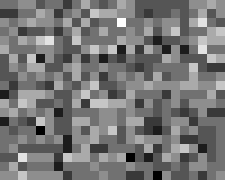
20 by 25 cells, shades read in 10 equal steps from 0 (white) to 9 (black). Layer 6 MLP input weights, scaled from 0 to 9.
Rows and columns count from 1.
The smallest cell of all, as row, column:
3, 14
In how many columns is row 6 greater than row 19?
8
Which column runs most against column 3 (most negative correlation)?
15
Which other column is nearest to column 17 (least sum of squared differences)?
1
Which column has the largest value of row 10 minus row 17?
2
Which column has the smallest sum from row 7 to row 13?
4
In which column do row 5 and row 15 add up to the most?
18
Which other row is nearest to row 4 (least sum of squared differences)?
19
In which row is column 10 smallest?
11
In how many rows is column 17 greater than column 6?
11
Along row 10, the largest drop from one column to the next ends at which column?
7
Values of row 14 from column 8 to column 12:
6 3 3 5 4
